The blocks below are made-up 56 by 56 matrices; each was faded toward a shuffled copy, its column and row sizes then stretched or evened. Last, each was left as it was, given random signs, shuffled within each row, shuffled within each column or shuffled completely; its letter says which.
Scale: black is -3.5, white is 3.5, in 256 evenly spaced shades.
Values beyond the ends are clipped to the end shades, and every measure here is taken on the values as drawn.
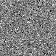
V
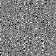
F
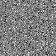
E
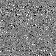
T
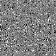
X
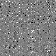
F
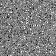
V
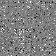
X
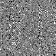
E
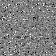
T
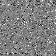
T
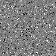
T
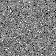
V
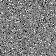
V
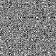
F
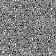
E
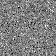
V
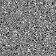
X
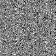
E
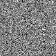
X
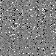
X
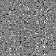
F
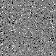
E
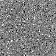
E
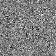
T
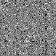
F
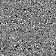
T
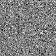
T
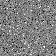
V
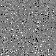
X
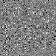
F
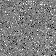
V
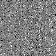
E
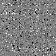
X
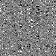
F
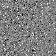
E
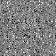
F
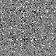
X
